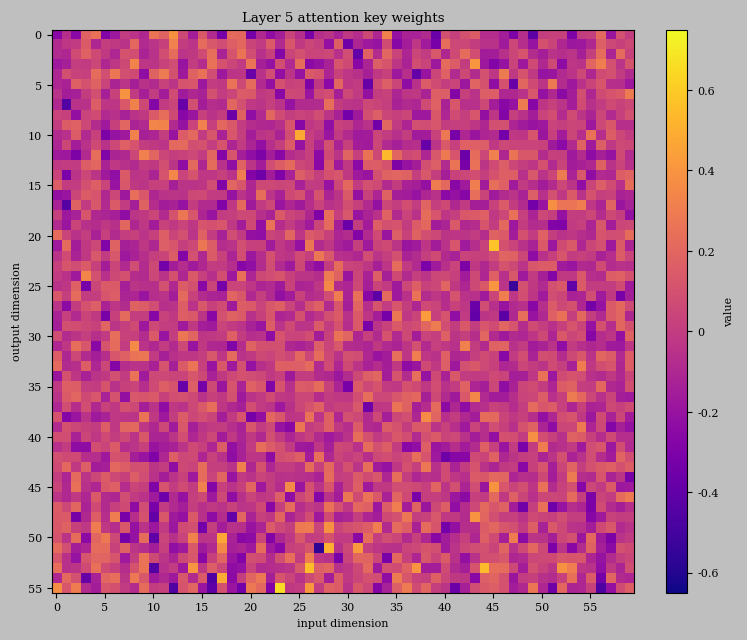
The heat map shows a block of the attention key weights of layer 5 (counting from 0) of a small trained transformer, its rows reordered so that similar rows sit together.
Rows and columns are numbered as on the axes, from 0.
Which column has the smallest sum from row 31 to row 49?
10
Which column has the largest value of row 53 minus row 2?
44
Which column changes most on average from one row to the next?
37
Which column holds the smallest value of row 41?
48
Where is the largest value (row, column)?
55, 23
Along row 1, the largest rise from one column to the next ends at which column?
40
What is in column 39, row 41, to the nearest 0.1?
-0.2
